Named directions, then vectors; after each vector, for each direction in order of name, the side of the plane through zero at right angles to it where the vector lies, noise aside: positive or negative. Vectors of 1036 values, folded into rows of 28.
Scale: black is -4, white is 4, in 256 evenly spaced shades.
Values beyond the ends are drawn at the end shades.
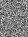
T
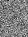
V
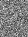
positive, negative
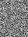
negative, negative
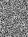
negative, negative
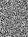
negative, negative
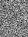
negative, positive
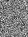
positive, positive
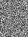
positive, positive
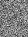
negative, positive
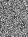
positive, positive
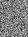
positive, positive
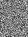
positive, positive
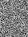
negative, negative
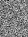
negative, positive
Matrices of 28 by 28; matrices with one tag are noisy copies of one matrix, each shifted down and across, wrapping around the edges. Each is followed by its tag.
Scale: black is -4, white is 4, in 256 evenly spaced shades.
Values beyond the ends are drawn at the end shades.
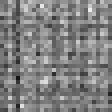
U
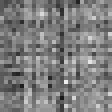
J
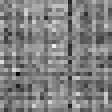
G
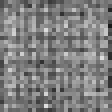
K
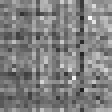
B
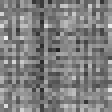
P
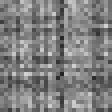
B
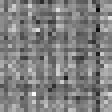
U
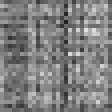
J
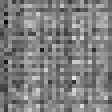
P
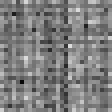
U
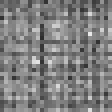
K
